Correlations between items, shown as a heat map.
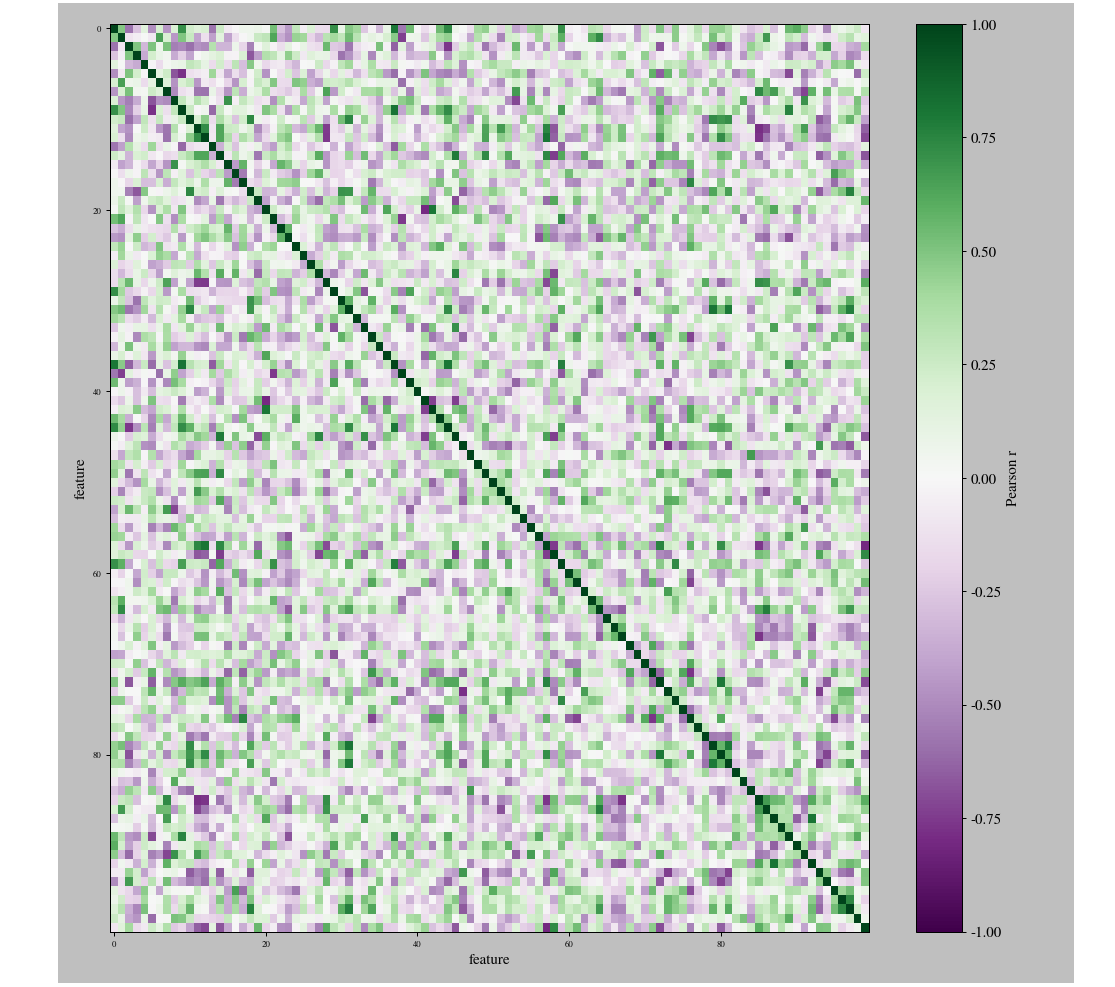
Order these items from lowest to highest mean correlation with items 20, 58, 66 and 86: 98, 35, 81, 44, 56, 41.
81, 41, 44, 98, 35, 56
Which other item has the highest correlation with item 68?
71
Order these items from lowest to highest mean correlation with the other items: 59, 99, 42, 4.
99, 42, 4, 59
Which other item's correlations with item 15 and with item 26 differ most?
16
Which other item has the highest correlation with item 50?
95
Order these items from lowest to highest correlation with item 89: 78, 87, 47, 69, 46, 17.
47, 17, 69, 46, 78, 87
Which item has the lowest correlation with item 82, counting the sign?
5
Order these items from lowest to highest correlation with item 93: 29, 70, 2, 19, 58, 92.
92, 70, 19, 29, 2, 58
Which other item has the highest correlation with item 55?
91
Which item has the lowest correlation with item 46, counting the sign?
73
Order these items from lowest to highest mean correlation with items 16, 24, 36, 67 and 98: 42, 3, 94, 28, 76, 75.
75, 94, 28, 3, 76, 42
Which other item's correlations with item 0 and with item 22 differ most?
29
